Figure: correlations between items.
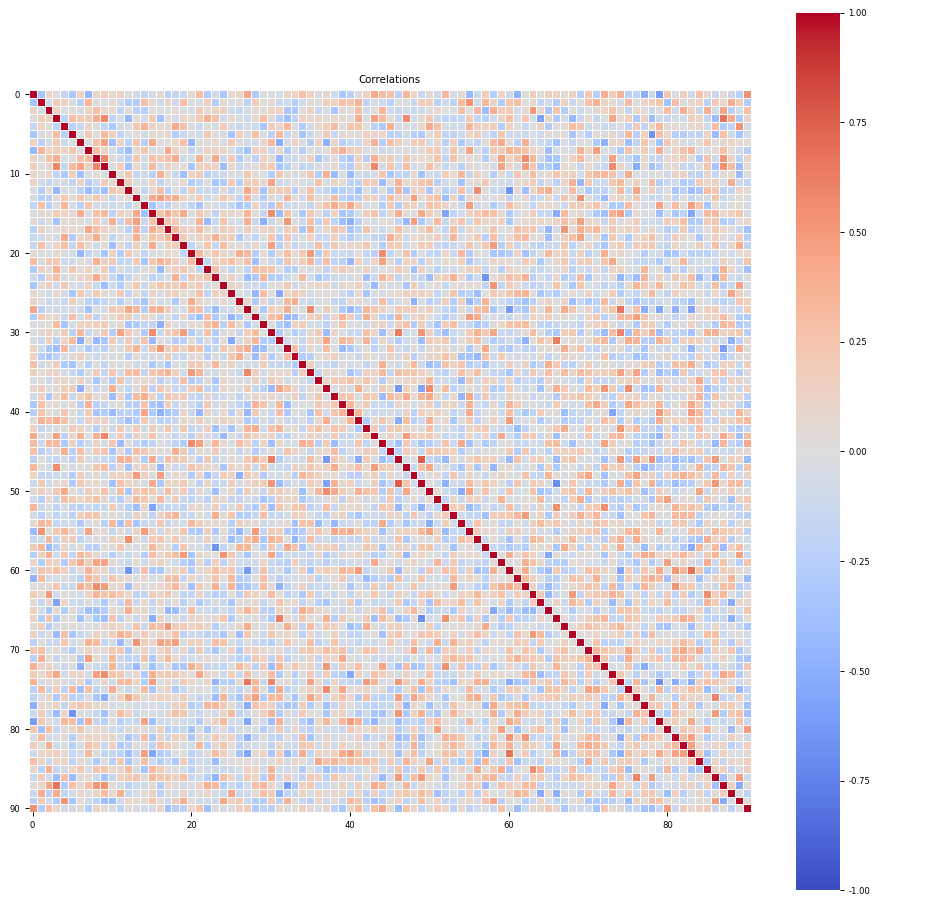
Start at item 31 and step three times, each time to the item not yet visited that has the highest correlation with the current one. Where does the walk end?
72
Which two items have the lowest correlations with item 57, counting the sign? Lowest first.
23, 83
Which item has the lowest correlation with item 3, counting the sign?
64
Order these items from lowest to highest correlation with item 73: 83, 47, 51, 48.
83, 51, 48, 47
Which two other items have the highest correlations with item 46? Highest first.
49, 30
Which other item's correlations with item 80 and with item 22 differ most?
90
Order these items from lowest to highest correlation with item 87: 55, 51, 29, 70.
51, 70, 55, 29
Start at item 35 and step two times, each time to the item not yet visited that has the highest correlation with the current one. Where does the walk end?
74
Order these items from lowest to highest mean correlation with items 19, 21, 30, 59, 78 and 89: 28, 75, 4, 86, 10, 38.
75, 10, 28, 38, 4, 86
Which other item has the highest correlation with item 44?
20
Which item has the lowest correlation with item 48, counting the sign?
26
